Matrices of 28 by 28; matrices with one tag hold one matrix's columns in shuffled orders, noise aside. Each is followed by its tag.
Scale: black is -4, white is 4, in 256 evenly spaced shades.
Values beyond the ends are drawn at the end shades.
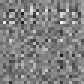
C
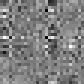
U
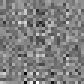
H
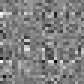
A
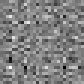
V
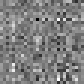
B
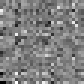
H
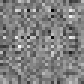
U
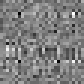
A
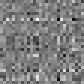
B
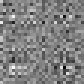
V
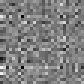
V
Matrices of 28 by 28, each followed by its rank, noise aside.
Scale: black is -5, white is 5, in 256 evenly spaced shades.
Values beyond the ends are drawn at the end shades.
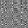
three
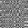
three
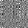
four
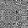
four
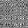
three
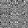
four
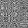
four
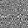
four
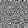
three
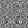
three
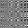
one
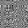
four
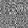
four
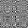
three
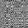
four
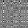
three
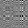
one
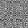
four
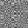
three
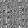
four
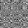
four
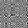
two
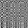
two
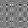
one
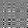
one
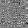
four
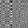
one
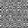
three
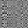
two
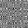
three
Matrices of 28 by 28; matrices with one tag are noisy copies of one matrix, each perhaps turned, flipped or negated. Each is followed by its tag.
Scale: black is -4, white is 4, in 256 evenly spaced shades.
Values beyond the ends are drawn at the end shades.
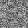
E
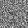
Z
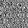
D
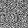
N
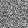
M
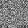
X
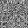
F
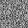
D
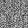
N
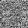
E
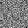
X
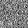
D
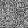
F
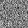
D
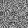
Z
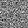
M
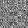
Z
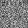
M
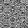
D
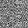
N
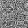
F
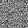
X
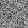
F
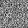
D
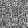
E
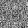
E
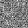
F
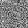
X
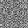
X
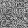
F
